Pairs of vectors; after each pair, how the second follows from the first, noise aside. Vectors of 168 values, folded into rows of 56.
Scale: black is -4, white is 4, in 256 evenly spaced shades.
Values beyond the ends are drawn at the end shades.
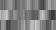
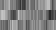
reversed, negated.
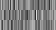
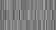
reversed, negated, shrunk.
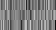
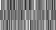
reversed, negated.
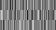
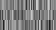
shuffled.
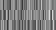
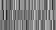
reversed, negated.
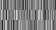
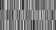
wrapped around, negated.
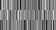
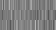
reversed, negated, shrunk.
